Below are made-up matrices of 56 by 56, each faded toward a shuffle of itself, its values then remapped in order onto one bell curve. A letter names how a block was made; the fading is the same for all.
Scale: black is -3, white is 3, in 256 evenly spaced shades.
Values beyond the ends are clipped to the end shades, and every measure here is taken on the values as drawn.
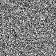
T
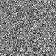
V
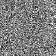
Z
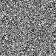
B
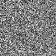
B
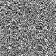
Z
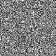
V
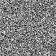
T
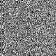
Z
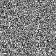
B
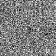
V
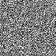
V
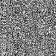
V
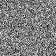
T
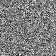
T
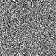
V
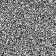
T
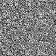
V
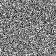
T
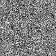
B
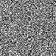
V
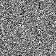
B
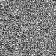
V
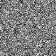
B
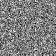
B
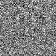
V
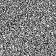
T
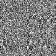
V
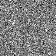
B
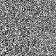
Z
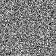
B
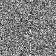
B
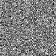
V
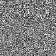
Z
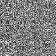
Z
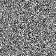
B
